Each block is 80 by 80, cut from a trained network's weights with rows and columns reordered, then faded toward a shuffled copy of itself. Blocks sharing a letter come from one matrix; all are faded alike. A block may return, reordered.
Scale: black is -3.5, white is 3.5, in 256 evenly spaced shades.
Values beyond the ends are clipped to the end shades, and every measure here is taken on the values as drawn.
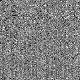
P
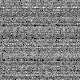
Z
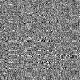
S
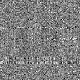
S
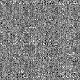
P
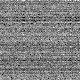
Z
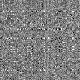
S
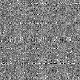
P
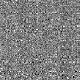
P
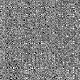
S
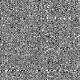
P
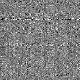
P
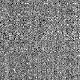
P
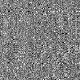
P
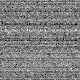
Z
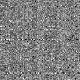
P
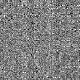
P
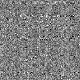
S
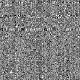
S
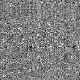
P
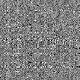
P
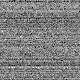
Z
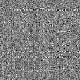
S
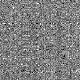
P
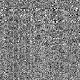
S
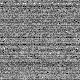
Z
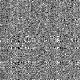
S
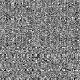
S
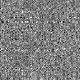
S
